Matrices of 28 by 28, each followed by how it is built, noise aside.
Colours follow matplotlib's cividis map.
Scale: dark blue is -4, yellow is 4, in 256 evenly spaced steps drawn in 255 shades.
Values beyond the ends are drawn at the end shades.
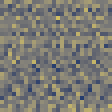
repeating columns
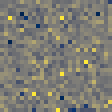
sparse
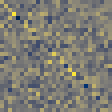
diagonal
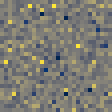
sparse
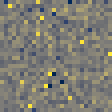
sparse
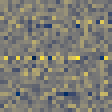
uneven rows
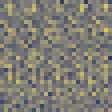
repeating columns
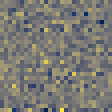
uneven rows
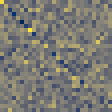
diagonal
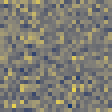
blocks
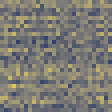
blocks
